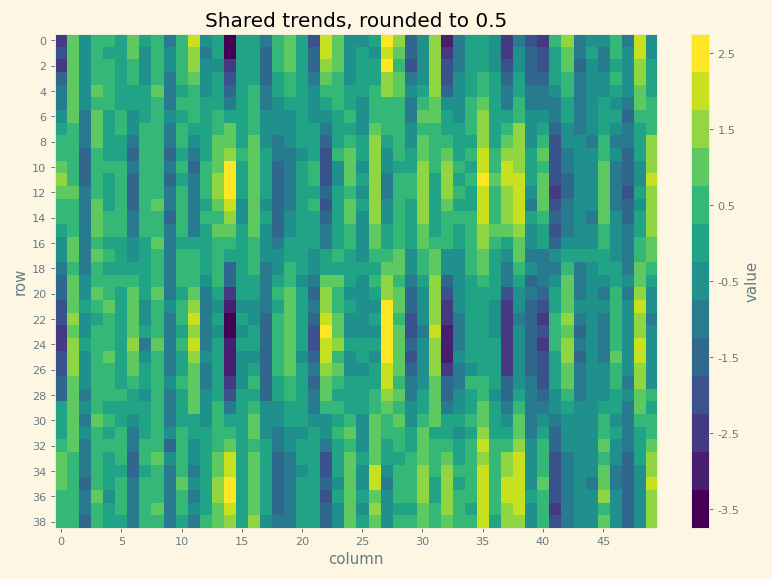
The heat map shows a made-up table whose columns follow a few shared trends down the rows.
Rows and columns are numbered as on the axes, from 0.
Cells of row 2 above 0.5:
9
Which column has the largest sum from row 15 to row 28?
27
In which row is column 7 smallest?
24
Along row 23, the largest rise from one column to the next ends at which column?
22
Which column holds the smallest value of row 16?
41
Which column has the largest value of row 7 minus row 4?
14
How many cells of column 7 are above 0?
15
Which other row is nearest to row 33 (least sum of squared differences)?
37
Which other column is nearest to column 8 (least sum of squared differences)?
3
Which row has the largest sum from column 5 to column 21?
35
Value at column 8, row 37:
1
